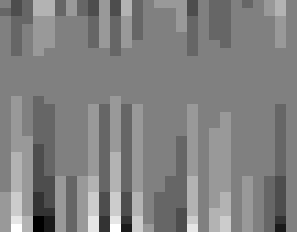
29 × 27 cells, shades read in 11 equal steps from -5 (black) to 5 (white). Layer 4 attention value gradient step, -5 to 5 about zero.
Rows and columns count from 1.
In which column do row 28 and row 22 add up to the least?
4
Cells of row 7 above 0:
1
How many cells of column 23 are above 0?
7
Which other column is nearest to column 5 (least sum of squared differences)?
26
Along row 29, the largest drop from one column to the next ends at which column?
12
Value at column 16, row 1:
1
